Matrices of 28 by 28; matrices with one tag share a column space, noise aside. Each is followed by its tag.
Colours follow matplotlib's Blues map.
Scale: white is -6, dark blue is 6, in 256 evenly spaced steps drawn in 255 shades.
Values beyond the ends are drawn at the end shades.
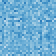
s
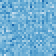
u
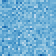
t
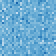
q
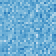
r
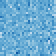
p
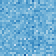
t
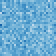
u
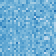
s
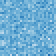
t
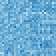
u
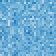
s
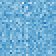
r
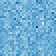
s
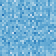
p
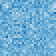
u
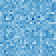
q
